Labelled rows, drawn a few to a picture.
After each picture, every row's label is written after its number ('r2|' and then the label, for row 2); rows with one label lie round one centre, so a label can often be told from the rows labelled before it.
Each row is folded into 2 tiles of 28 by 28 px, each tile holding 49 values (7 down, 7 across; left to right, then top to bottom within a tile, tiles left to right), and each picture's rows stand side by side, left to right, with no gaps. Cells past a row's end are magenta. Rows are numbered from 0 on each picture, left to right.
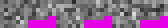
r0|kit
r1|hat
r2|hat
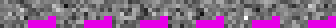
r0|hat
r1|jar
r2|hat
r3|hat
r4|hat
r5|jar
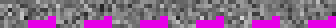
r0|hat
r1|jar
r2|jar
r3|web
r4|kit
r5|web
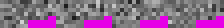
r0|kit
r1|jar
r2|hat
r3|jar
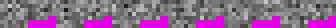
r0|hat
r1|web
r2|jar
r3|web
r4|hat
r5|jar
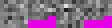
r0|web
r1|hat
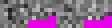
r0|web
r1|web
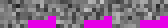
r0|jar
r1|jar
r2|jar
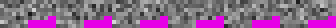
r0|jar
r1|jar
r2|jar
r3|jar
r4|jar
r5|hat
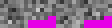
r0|web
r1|kit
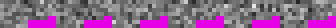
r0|kit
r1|kit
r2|jar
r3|kit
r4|jar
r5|hat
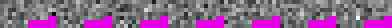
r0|web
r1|web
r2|web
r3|jar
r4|kit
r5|hat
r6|hat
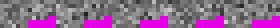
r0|web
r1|jar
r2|kit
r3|jar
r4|jar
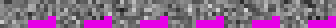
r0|jar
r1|kit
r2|web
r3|web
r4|hat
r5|kit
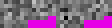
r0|hat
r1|web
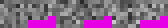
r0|jar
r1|kit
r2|jar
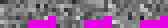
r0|jar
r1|hat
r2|jar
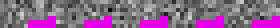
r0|hat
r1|jar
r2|web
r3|hat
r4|kit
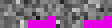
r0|kit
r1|jar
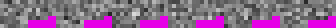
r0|kit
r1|web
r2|hat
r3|web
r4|hat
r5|kit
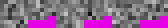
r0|web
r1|kit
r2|jar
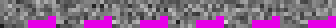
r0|hat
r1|jar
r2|jar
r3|jar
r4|jar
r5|kit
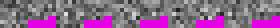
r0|jar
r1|hat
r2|hat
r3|web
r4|web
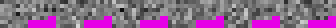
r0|jar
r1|kit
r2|hat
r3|hat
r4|hat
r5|kit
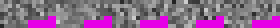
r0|hat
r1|jar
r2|hat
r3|kit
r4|jar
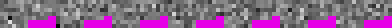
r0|web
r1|hat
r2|jar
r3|web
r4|hat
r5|hat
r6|jar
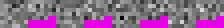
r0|jar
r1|jar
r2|web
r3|jar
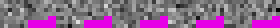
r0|hat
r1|kit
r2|web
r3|jar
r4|jar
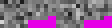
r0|jar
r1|hat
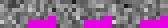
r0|jar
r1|hat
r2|jar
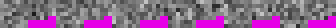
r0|kit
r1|kit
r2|jar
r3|hat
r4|jar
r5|web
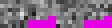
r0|hat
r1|jar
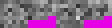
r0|hat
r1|hat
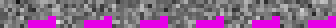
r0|hat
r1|jar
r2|jar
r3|kit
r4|web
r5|hat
